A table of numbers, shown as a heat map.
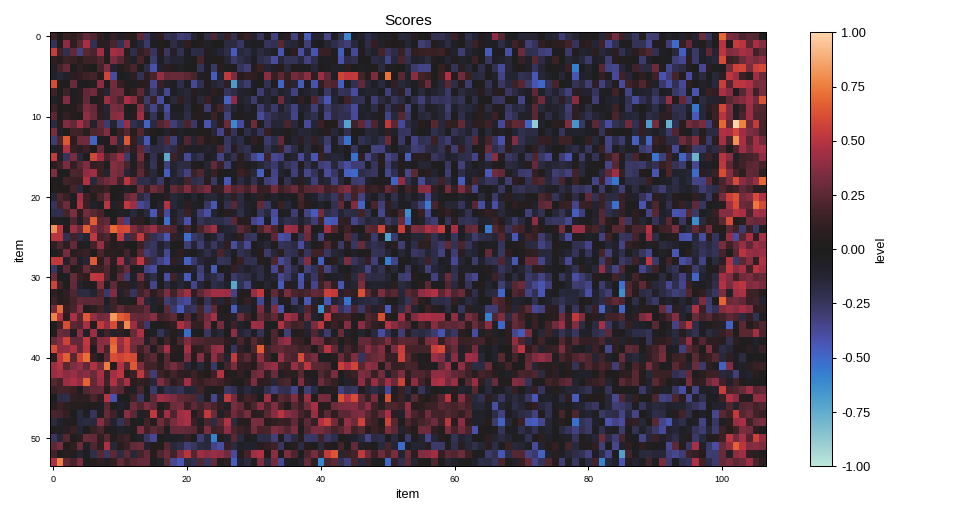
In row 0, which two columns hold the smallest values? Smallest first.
44, 38
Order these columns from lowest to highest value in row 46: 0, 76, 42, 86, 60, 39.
86, 76, 0, 60, 42, 39
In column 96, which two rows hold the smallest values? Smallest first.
15, 23
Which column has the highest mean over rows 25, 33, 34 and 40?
1
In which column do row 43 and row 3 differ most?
50
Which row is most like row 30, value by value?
26
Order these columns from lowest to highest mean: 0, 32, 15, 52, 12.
15, 32, 52, 12, 0
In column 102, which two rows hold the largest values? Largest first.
11, 13
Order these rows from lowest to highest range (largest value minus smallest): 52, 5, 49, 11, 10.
49, 10, 5, 52, 11
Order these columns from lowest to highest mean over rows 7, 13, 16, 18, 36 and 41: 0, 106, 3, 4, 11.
0, 3, 4, 106, 11
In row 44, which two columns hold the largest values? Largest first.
100, 104
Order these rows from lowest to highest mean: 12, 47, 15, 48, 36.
15, 12, 48, 47, 36
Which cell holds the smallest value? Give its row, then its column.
11, 72
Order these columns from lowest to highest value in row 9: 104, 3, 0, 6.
3, 0, 6, 104
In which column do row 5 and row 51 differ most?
52
